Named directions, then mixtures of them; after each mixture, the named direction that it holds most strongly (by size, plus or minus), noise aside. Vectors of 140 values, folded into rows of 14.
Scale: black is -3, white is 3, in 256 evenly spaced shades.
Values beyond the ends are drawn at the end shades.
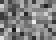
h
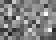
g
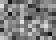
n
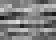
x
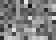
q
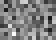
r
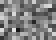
h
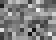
n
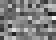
q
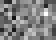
g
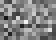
g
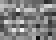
x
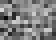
g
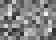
g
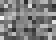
q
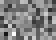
r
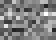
g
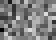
q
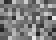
r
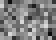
n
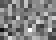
g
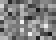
n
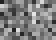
h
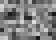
n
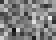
h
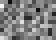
n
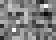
h
